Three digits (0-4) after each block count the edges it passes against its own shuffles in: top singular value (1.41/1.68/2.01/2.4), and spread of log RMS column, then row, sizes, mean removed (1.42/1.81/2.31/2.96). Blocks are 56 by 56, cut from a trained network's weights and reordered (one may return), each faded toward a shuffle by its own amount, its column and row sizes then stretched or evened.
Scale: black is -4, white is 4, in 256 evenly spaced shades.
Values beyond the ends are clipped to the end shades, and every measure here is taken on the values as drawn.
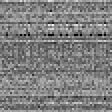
4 0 2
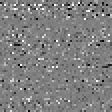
0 0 3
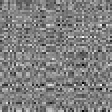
4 0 4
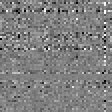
1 2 4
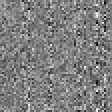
1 4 0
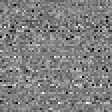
0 0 4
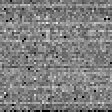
3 0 1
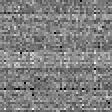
3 2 1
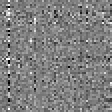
1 3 2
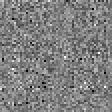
0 2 2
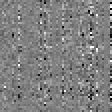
1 4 0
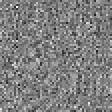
2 1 0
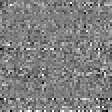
1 2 4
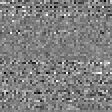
1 0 4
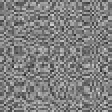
4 1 0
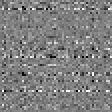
2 2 4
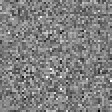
0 2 2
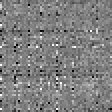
1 3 2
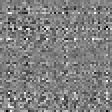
0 3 4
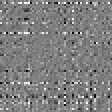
3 3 3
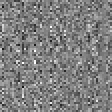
2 4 1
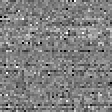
1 1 3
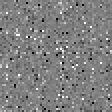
0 2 0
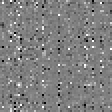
0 3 1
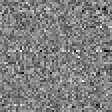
1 0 2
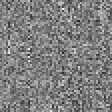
1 3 0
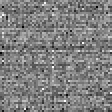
2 1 0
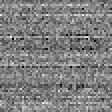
3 1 3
